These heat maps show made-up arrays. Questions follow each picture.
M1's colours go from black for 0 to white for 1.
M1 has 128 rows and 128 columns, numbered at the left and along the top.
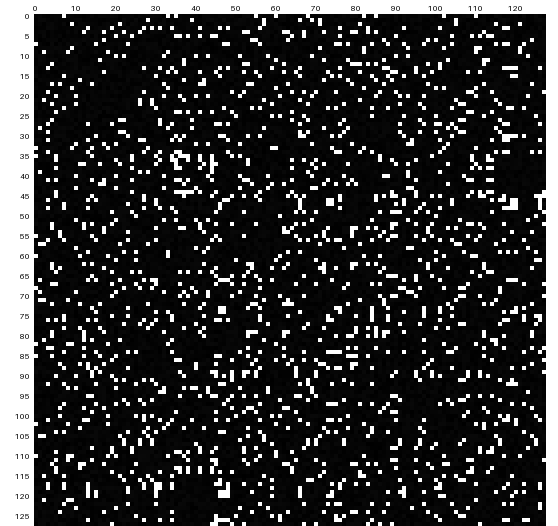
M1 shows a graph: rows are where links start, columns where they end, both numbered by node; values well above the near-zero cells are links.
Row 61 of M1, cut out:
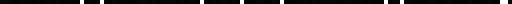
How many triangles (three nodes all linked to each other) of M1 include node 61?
6
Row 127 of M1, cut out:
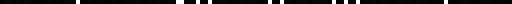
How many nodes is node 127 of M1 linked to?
11
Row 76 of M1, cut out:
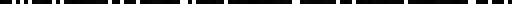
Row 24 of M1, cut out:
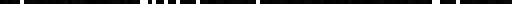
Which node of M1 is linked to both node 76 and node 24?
node 5
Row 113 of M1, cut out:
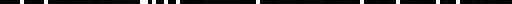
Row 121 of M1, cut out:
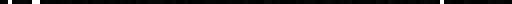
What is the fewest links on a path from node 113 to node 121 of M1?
4
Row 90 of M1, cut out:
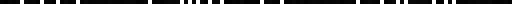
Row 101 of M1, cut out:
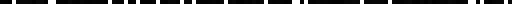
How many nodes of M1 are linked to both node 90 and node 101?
1
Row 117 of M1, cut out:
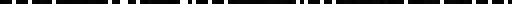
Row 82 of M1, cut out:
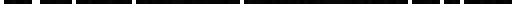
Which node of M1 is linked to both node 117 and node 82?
node 110
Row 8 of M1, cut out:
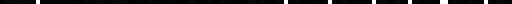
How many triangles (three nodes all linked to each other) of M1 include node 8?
7
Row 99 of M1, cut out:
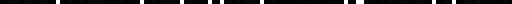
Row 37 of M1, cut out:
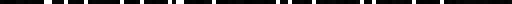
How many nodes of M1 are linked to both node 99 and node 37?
3
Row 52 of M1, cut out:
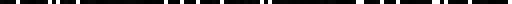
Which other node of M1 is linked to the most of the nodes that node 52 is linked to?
node 45
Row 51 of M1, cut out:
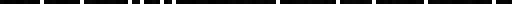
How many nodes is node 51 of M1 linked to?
11
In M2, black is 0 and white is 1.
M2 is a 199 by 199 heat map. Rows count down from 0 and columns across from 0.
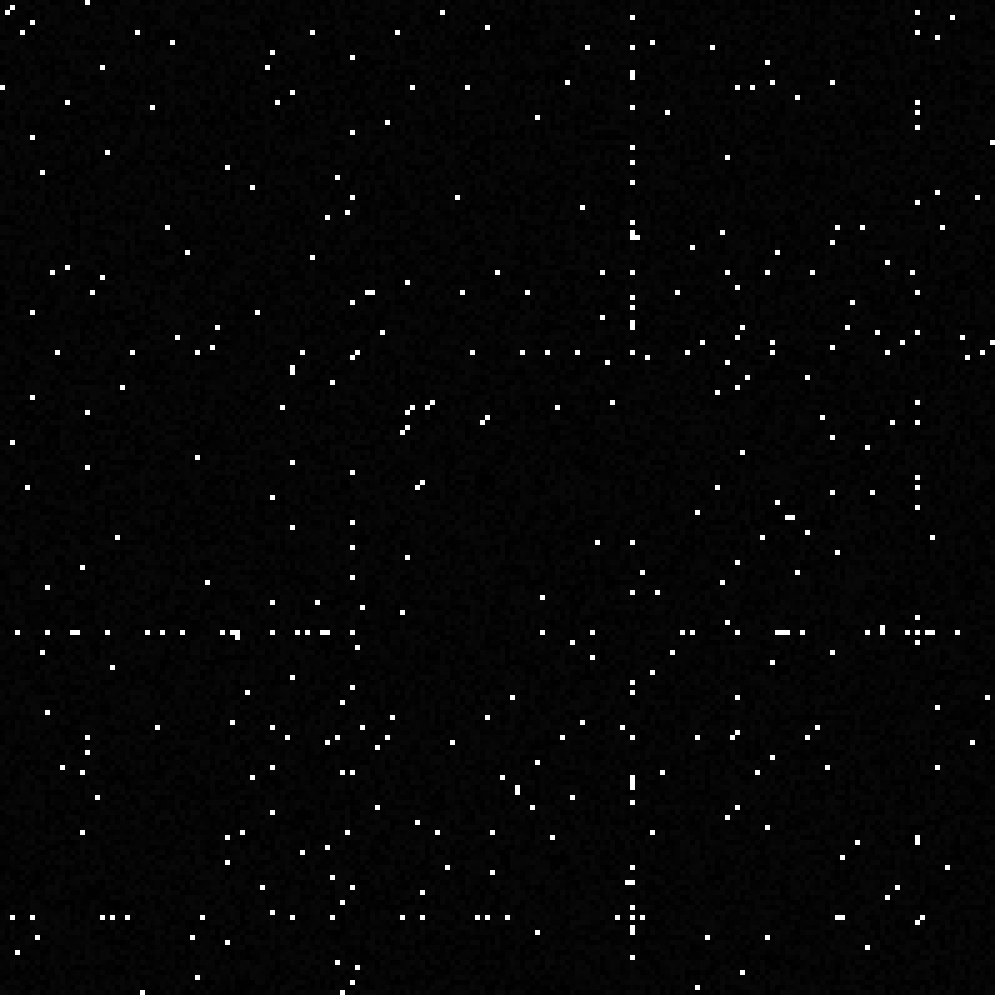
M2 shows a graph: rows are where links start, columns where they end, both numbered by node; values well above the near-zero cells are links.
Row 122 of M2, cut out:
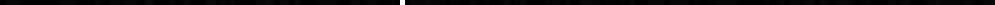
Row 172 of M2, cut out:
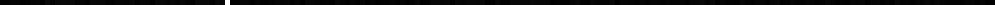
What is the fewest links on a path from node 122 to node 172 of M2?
5
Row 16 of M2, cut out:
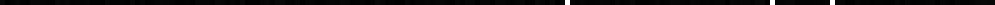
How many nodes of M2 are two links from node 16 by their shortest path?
9
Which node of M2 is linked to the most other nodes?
node 126
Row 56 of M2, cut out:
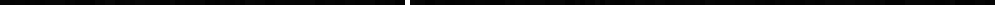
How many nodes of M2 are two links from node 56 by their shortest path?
3
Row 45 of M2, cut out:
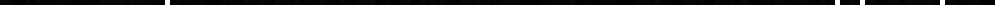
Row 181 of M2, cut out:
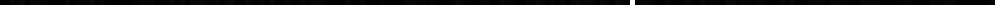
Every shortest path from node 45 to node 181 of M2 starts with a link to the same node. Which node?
node 167
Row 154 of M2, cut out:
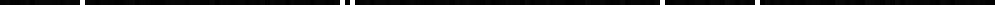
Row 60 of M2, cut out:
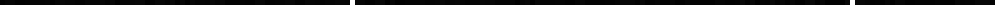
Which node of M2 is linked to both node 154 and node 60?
node 70
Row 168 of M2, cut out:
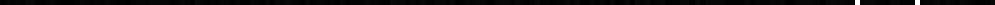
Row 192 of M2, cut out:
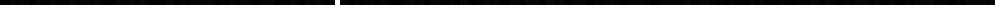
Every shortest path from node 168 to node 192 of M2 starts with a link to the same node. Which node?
node 183
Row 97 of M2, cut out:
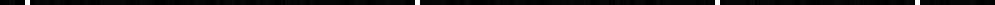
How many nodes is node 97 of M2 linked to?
4
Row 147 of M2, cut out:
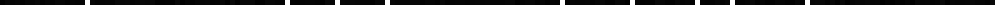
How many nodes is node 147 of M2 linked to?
9
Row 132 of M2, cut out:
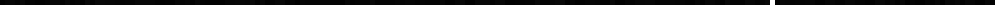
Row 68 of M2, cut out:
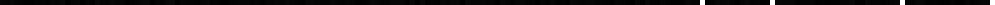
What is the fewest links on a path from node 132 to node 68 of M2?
2
